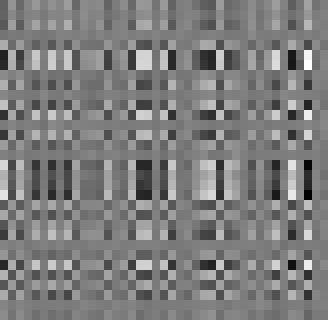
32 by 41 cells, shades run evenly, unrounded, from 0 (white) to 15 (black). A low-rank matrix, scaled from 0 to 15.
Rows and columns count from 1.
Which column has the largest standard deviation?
39
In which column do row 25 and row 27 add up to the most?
37
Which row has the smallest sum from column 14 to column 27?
20
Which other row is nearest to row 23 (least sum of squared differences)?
29
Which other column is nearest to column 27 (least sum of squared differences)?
1
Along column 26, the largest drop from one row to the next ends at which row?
28
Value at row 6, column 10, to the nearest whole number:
10
